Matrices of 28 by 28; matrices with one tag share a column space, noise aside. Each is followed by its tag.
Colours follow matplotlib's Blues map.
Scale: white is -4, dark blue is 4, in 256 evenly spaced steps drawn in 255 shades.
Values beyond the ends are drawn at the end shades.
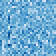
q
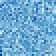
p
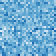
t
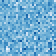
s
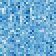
p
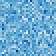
q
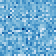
t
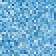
q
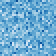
q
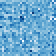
p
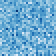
t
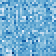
p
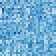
p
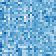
p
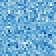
q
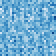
p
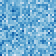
t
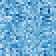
p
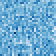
t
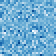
q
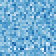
s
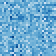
p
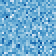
q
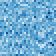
q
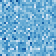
s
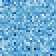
s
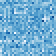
p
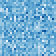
p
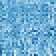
t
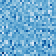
q
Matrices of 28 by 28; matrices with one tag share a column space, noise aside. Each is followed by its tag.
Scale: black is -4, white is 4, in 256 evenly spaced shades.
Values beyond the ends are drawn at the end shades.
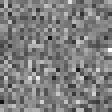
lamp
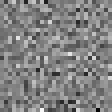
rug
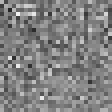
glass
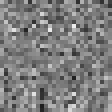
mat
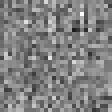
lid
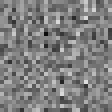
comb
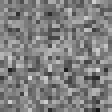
lamp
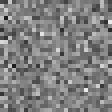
comb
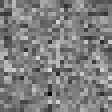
lamp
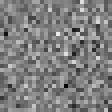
comb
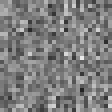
lid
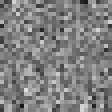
mat
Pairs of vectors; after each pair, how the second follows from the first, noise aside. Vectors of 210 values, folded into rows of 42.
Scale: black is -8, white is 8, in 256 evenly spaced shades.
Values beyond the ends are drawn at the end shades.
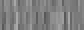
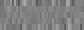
reversed, partly zeroed.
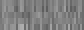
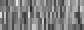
wrapped around, scaled up.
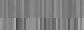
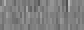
reversed, partly zeroed.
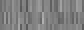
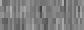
reversed, negated.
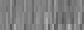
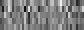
wrapped around, scaled up.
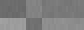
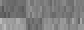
copied.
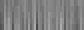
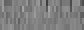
reversed, partly zeroed.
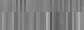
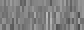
sign-scrambled.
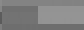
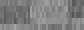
wrapped around, negated.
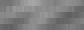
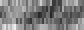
wrapped around, scaled up.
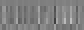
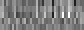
wrapped around, scaled up.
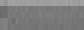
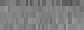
negated, partly zeroed.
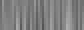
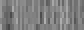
wrapped around, negated.
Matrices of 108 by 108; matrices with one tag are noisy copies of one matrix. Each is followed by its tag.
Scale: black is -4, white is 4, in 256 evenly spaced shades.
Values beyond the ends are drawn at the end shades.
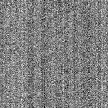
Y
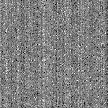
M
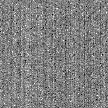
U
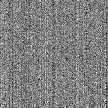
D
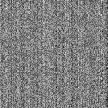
M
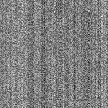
Y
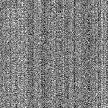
Y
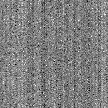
Y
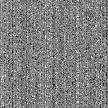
D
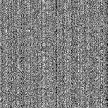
M
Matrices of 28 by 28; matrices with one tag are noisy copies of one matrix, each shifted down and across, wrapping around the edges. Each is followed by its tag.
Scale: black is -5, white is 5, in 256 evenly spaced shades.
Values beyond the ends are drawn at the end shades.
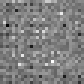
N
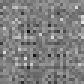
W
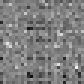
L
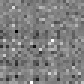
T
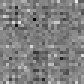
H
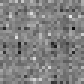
L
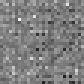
W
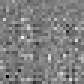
H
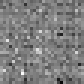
L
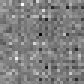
W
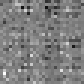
H
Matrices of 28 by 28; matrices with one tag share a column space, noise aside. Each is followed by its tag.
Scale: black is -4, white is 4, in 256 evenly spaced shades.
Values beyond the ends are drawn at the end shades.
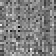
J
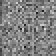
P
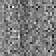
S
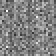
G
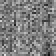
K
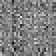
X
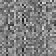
P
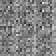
P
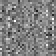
G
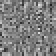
X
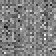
G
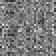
P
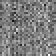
K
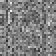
P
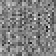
X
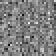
X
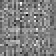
K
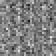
S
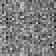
X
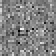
S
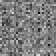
K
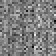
G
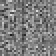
G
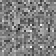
P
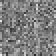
K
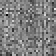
K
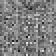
X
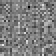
K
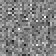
K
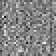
X
